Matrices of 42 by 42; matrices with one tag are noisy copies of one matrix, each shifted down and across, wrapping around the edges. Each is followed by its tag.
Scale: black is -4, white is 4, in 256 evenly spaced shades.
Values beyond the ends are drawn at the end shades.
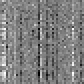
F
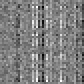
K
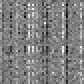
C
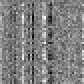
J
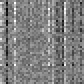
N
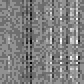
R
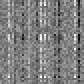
C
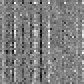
N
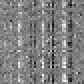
J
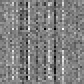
N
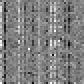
C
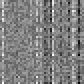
N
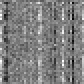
J
